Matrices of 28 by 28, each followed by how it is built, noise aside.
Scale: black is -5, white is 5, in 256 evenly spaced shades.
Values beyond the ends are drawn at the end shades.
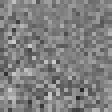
lower triangular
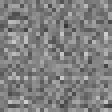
blocks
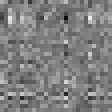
low rank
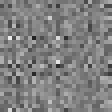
low rank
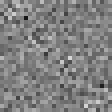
block diagonal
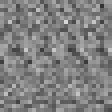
repeating columns
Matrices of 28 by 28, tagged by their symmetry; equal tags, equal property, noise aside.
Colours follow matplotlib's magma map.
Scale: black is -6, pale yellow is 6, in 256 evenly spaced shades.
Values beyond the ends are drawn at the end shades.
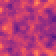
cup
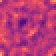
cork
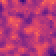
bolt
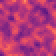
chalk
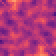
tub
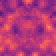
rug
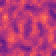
tub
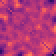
cork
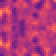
cup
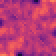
tub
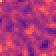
cork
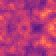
cup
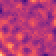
chalk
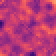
chalk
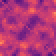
tub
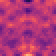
rug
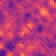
chalk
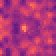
cup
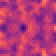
cup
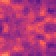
cup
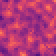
chalk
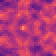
cup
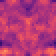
rug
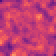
chalk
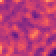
cork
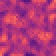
tub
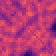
cork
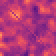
bolt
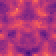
rug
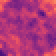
chalk
